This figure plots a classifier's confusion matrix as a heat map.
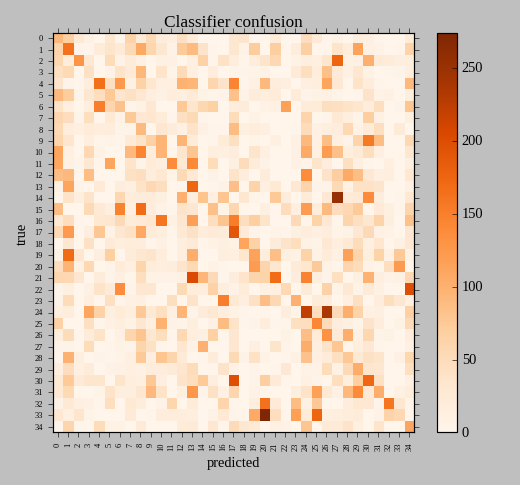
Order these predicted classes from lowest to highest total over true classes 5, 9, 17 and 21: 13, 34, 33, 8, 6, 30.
33, 6, 34, 8, 13, 30
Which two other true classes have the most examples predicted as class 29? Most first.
31, 1
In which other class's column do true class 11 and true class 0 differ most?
13
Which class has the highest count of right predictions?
24
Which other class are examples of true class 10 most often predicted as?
8
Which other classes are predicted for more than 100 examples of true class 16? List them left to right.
10, 13, 17
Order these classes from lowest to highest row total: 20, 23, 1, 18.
18, 23, 20, 1
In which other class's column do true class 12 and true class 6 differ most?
4
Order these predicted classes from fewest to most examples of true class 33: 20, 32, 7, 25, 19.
7, 32, 19, 25, 20
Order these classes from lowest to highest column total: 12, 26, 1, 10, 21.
21, 10, 12, 26, 1
